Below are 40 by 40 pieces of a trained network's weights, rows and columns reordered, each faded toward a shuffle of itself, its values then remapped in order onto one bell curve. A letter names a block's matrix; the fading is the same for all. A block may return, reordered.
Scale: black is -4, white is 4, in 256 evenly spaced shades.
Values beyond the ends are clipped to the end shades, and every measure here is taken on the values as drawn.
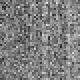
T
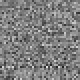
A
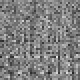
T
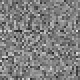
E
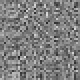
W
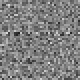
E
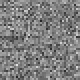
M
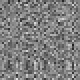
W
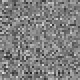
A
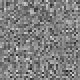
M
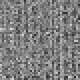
T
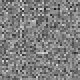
E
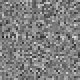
E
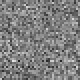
A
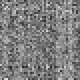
T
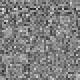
A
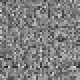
A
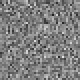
M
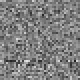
A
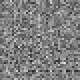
A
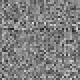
A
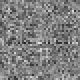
A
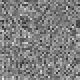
M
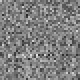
A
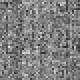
T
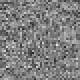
M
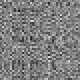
W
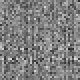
T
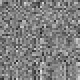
W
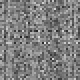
T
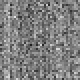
T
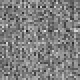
T
